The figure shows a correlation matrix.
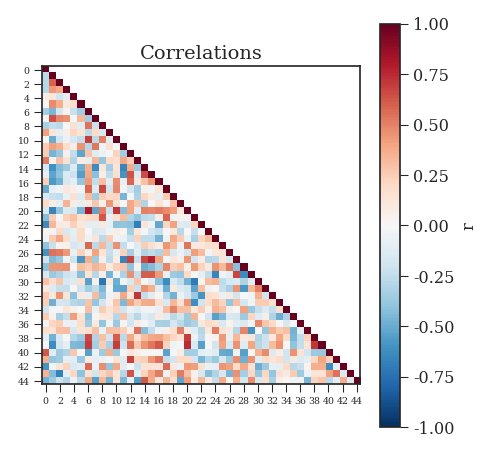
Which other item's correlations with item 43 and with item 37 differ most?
2
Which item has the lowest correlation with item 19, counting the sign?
44
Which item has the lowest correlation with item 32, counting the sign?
22
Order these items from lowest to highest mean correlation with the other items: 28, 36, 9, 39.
36, 9, 28, 39
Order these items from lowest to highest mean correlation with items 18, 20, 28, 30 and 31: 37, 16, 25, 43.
16, 43, 37, 25
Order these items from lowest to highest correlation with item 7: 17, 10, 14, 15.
14, 15, 10, 17
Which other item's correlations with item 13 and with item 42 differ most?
0
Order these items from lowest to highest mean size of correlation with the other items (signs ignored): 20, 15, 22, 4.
4, 22, 15, 20
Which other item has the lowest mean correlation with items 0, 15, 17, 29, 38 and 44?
1
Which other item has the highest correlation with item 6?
20
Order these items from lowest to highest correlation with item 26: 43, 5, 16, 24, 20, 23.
43, 16, 20, 23, 24, 5
